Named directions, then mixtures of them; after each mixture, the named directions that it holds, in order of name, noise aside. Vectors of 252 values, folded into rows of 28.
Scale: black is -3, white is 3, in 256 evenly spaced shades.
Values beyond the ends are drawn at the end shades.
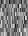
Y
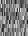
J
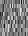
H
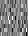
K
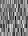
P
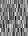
P.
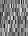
H.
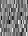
K, P.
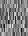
H, P.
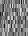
H.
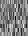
P.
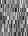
H, J.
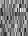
J, Y.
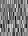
P.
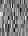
H, Y.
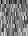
J, Y.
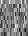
Y.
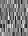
H, P.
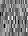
H, K.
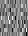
K.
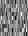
J, K.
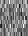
P, Y.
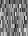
Y.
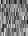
J, Y.
